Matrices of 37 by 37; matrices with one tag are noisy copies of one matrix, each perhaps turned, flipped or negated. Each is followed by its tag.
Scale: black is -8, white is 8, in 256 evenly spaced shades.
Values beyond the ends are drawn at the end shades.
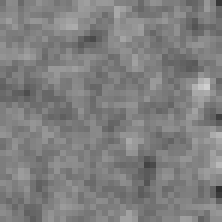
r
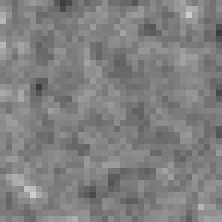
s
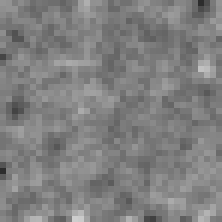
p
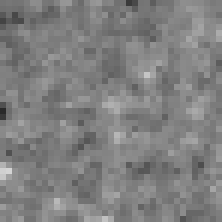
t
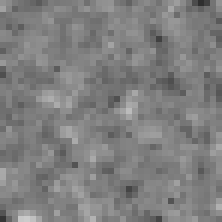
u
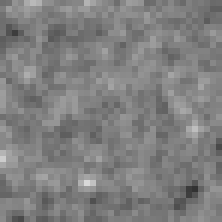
s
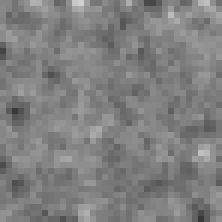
p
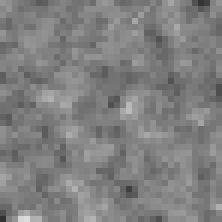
u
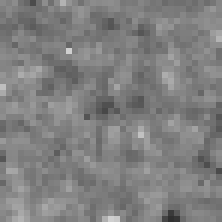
t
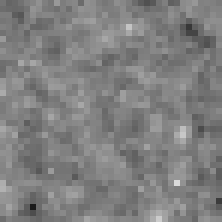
s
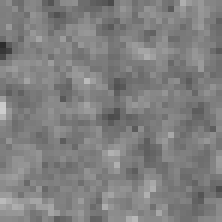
t
